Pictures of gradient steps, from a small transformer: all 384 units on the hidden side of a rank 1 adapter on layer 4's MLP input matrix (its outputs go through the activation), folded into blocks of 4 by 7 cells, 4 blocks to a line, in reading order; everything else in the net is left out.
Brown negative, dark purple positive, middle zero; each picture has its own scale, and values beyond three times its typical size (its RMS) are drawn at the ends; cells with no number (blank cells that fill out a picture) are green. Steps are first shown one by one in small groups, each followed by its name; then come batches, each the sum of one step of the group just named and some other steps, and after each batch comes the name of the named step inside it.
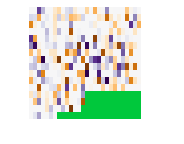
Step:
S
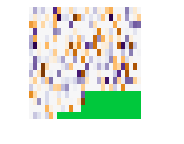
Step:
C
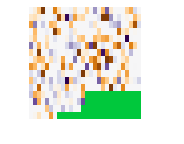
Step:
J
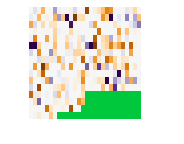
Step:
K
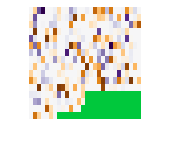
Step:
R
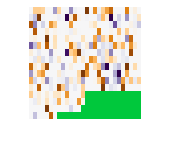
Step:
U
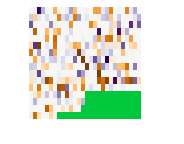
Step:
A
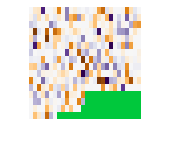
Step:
R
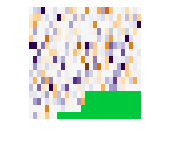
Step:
C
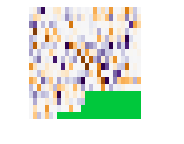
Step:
R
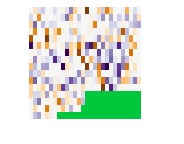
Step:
U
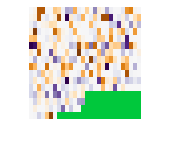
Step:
J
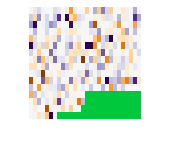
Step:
K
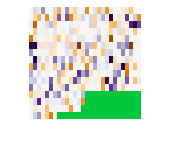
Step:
C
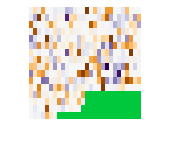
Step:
U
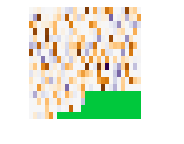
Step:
U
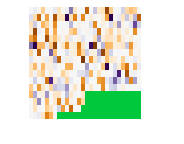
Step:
K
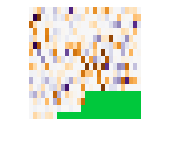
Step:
U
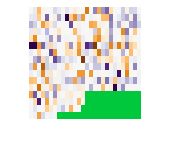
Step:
K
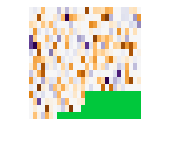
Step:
K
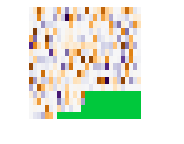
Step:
U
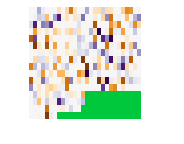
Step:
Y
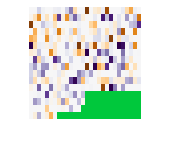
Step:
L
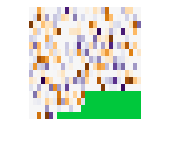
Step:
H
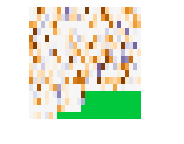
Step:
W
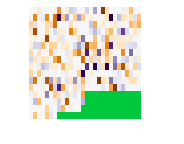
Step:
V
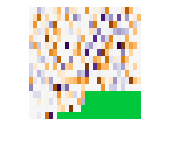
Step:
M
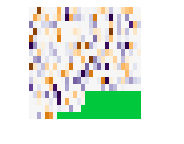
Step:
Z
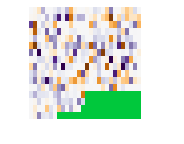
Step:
W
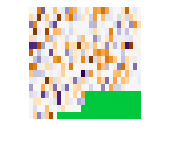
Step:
Z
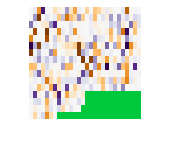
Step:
Z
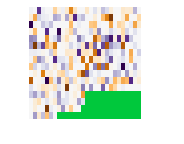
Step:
Y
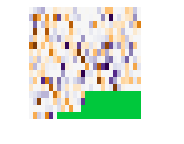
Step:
V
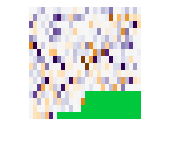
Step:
Y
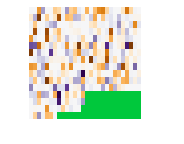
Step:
Z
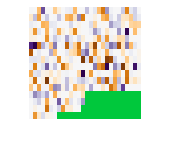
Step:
V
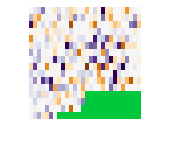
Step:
M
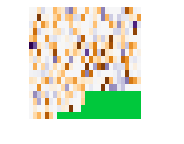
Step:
M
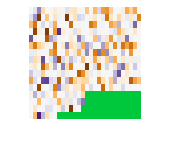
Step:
M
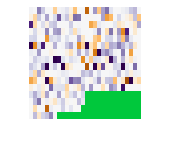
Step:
L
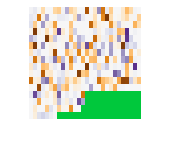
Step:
W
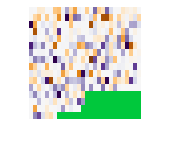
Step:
Z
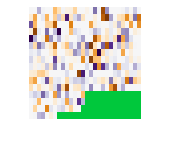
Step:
V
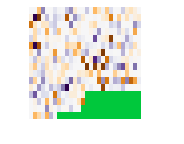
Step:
H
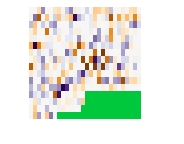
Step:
Z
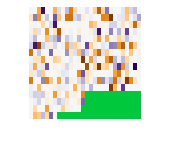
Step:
H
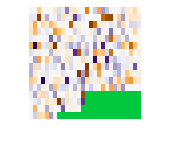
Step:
H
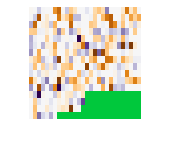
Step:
M
